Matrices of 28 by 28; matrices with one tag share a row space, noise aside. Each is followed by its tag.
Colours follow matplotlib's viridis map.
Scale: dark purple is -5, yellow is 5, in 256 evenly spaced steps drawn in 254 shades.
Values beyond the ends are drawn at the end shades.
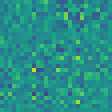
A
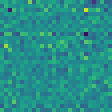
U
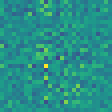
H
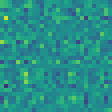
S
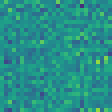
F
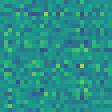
F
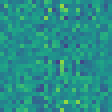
H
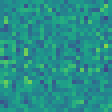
S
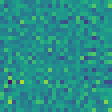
U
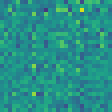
A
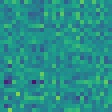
F
